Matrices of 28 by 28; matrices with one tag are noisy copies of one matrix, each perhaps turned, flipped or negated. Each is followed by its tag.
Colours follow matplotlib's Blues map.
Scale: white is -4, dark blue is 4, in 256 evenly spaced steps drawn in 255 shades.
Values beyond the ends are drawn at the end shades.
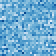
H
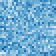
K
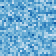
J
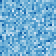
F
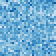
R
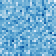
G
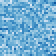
K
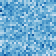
R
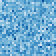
F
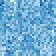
R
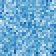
R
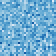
F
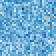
G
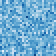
J
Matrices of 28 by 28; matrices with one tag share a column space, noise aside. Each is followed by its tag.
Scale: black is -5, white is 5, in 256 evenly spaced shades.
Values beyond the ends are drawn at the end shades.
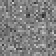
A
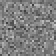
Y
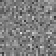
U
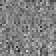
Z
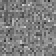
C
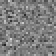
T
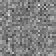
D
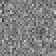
Y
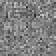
A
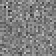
A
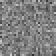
U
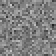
Y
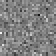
C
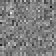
T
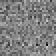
T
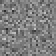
Y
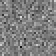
T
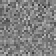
D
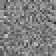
T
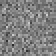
C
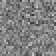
T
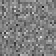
U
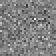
Y
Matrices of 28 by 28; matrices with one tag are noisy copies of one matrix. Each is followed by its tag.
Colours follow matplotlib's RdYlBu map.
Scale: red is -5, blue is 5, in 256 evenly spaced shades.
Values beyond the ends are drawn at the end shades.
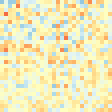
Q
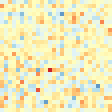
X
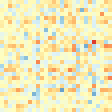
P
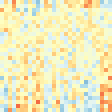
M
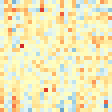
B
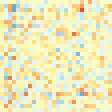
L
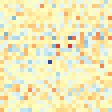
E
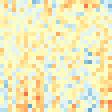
M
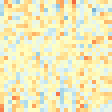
B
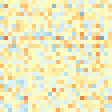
E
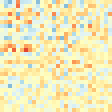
Q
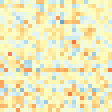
X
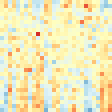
M
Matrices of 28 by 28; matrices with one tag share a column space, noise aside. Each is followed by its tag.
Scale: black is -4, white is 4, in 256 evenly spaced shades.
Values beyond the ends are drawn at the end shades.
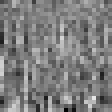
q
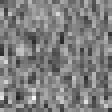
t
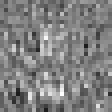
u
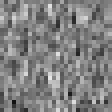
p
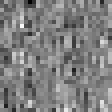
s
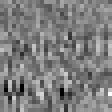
u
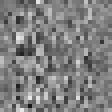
t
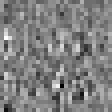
u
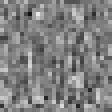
t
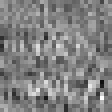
u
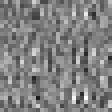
t
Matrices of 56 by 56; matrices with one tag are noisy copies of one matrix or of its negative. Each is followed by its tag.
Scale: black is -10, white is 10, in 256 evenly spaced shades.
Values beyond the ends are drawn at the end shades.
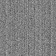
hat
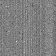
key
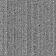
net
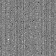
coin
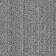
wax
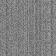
hat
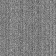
wax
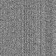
key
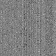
key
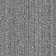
hat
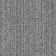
coin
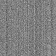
hat
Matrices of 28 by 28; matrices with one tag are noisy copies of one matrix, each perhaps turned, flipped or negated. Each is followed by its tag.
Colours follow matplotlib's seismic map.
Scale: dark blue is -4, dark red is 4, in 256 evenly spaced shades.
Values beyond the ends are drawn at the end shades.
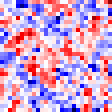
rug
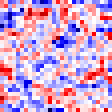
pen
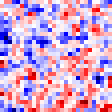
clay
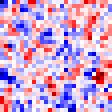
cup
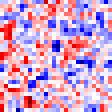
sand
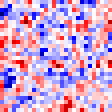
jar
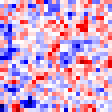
sand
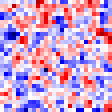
cup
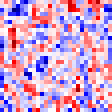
pen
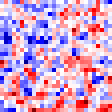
clay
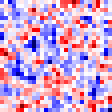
rug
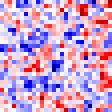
sand
